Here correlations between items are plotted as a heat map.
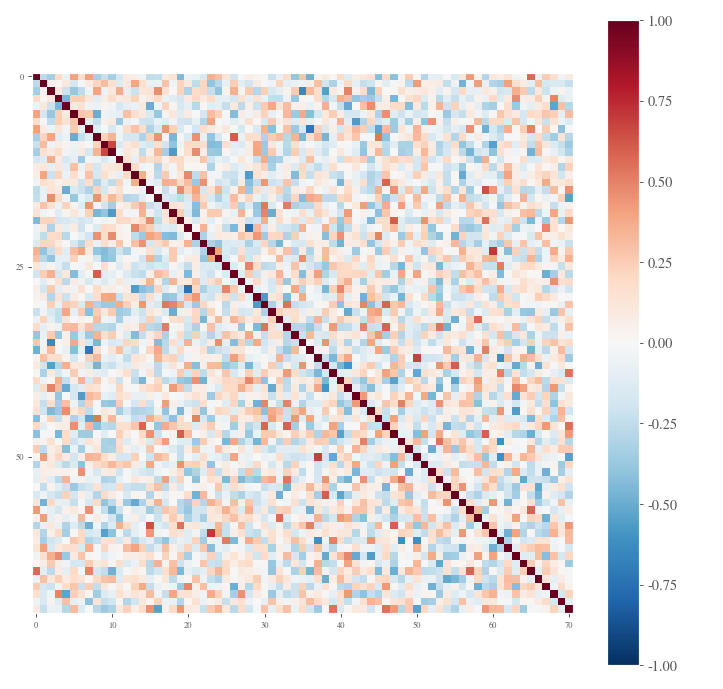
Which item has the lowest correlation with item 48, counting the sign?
61
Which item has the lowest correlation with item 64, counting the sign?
53
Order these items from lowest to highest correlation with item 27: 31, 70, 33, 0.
33, 31, 0, 70
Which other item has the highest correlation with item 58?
32
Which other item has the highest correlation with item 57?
65
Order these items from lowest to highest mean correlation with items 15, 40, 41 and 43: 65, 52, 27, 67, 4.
4, 67, 52, 65, 27
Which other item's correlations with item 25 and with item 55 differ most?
38
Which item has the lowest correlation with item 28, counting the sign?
20
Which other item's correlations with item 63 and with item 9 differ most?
60
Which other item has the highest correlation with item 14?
46
